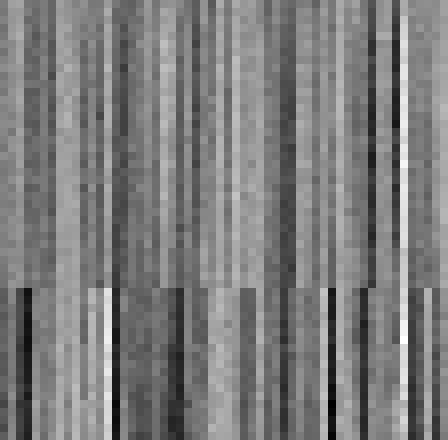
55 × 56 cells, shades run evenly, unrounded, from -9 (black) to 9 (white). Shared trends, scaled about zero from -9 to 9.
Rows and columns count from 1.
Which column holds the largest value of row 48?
51
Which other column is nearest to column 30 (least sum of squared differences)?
56
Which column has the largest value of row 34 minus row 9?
50
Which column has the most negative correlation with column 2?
27
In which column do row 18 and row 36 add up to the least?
47
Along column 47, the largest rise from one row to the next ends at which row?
37
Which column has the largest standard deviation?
42
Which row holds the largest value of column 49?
5
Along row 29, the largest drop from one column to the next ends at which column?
52
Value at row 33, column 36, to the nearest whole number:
-4
